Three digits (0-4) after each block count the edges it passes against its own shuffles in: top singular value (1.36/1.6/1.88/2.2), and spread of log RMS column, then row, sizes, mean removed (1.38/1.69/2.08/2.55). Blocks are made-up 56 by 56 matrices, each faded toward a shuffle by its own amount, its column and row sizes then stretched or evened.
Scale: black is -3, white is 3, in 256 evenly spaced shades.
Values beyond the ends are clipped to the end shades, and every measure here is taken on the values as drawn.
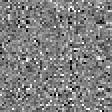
3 2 2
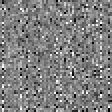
3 4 1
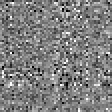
2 3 3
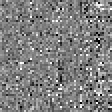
1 4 3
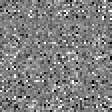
1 1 4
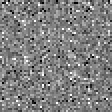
1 2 1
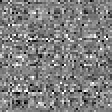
4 0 4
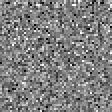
1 0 0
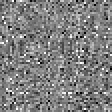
3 2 2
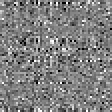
3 0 3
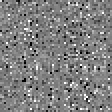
1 3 0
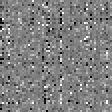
2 4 2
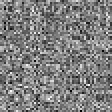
3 1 0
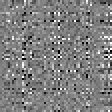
4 4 4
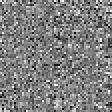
2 2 0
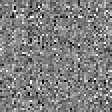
1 3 2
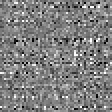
3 3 4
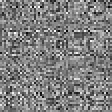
4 0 4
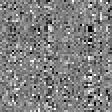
3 4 0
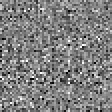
1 1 3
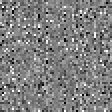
1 4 2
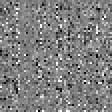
0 4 1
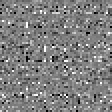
0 2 4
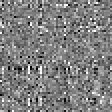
3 3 3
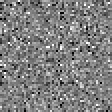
1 2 1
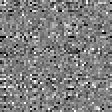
3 1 3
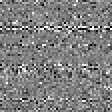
4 0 4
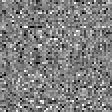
3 1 2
